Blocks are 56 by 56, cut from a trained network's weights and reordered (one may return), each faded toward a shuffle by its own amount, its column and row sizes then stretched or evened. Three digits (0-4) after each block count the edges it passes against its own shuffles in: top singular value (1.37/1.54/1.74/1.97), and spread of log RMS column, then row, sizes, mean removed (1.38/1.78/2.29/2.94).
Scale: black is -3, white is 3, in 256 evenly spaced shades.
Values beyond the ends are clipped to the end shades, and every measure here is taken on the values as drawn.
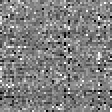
1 2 0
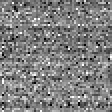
2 1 0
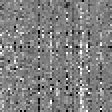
2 4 2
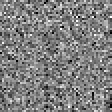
2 1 1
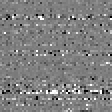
1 0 4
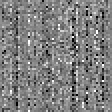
3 4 0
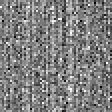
3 0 0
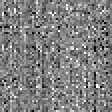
2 2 1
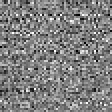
4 0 3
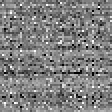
2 2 2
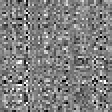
4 4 3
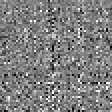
1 3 3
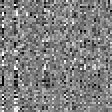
4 4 1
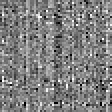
3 2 2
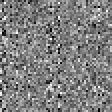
3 3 0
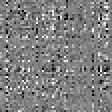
3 4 3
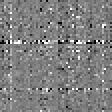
3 2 3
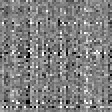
4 2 3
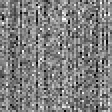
4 2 0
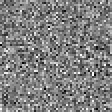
1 0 1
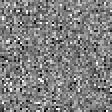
3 2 1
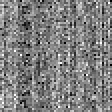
4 1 1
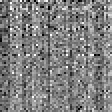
4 0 3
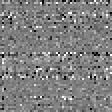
1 1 4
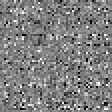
1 3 3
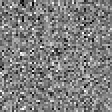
2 2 0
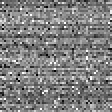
4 1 0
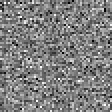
1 0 0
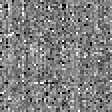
1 1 1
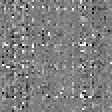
2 3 2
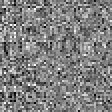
4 3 0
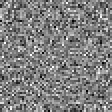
3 0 0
